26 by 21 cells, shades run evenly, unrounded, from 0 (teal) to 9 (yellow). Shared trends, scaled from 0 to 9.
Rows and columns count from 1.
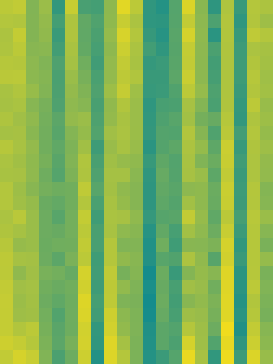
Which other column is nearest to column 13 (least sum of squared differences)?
5
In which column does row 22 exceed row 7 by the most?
7
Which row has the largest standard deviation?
26
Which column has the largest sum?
18
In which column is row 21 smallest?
12
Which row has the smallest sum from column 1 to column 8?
8
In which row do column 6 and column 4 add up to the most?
1
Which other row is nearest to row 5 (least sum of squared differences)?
6
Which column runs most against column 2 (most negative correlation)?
17
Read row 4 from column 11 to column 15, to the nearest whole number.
6 2 1 3 7
